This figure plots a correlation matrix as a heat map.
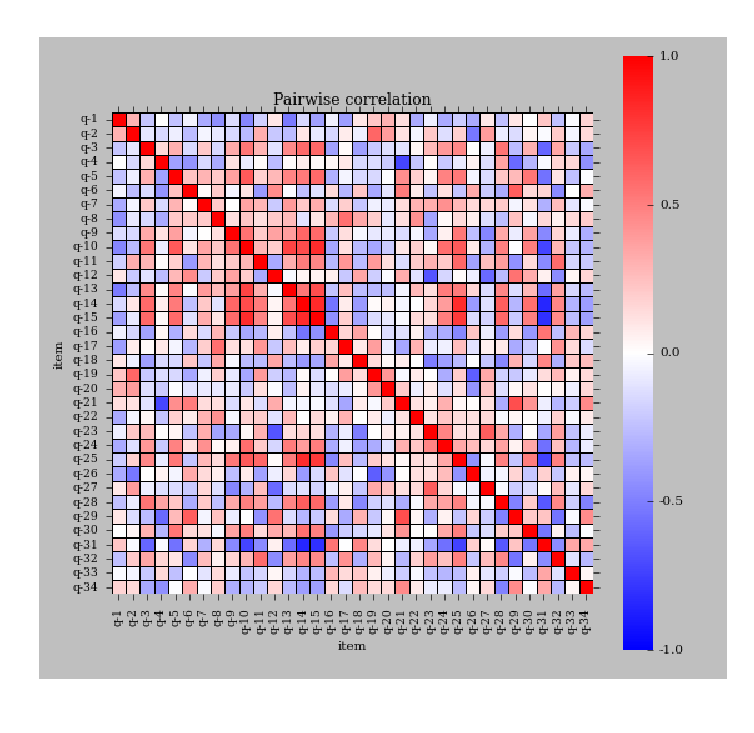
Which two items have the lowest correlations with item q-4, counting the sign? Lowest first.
q-21, q-29
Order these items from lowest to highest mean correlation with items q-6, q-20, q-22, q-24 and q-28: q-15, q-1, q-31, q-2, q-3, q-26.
q-31, q-1, q-2, q-26, q-3, q-15
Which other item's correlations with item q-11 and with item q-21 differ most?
q-29
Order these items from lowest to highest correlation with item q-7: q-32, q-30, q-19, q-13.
q-19, q-30, q-32, q-13
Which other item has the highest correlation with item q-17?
q-8
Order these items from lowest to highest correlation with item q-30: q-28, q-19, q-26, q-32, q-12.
q-26, q-19, q-32, q-28, q-12
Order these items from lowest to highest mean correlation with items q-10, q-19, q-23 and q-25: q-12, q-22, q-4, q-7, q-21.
q-12, q-4, q-21, q-22, q-7
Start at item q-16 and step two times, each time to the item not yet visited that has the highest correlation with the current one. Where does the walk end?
q-18
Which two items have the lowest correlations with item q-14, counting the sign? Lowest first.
q-31, q-16
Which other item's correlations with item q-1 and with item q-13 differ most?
q-10
